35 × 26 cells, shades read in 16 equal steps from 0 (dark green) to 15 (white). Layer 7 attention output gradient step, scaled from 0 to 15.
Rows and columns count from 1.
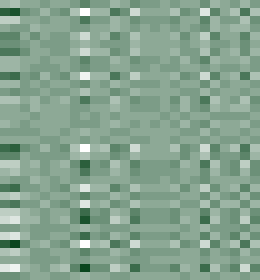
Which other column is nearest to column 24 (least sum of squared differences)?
11
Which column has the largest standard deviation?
9
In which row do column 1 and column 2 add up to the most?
34
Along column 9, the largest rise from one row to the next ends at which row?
31
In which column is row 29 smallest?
25
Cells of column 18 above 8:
8
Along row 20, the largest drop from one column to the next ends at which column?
22
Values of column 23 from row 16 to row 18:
8 8 7
